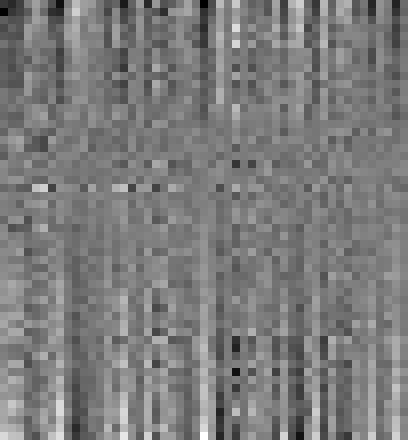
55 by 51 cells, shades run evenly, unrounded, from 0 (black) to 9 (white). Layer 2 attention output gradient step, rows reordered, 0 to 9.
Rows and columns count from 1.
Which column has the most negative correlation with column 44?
36
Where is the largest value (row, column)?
55, 26
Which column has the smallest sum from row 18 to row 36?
10
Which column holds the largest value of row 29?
6
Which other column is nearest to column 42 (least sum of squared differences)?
33
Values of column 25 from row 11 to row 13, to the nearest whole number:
5 4 4
